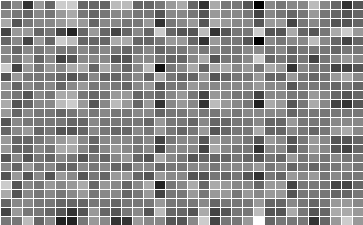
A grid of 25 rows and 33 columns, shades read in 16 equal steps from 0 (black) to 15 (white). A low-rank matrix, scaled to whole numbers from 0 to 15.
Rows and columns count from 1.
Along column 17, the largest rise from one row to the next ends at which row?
5
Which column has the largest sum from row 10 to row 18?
7
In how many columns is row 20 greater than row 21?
14
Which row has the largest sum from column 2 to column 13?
12
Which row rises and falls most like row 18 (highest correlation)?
20
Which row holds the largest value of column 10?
8
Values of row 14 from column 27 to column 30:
9 7 7 7
